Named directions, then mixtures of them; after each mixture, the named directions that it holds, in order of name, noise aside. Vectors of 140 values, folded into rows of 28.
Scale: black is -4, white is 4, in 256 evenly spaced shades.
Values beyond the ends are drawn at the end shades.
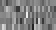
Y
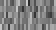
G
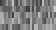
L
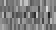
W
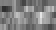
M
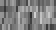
G, M.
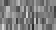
Y.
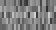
W.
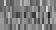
W.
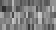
L, M, Y.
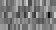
G, W.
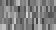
G, Y.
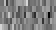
G, W, Y.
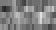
M.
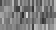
L, M, Y.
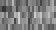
G, L, M.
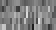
M, Y.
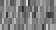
G.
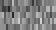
L, M, W.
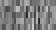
W, Y.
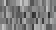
W, Y.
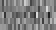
W.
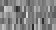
Y.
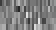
L, Y.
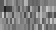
L, M, W.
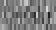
W.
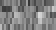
G, L, M.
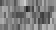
L, M, W.
